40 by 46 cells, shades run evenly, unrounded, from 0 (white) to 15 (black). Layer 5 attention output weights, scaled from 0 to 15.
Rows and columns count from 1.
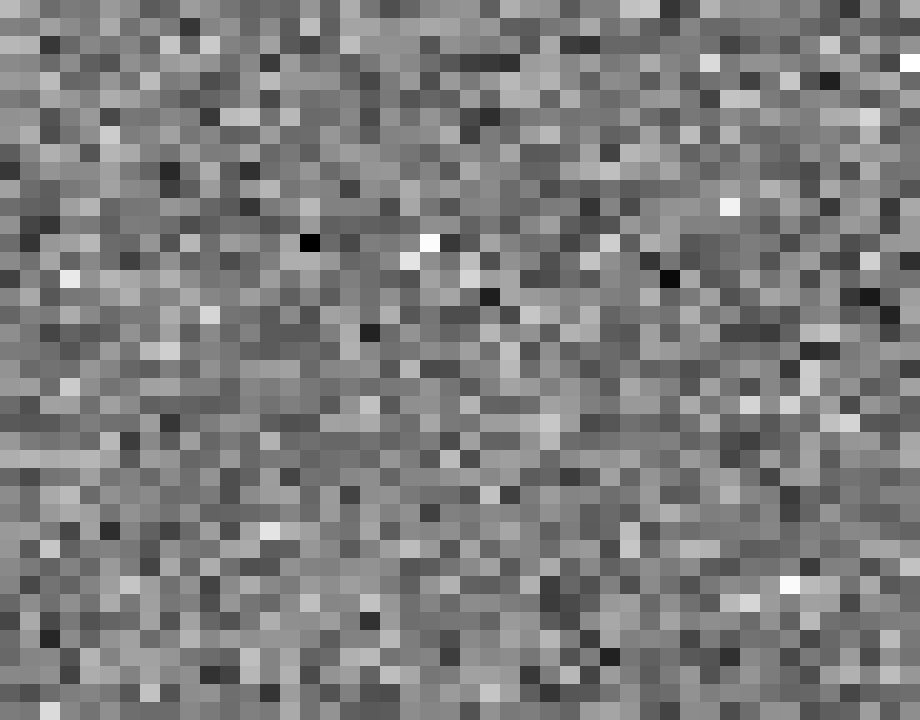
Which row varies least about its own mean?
29
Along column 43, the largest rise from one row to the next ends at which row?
39
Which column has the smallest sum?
6
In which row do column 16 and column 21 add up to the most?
14
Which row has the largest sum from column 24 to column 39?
3
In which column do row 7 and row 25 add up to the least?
44
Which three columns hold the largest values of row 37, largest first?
31, 37, 23
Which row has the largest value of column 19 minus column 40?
5
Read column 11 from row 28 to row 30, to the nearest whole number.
8 9 6
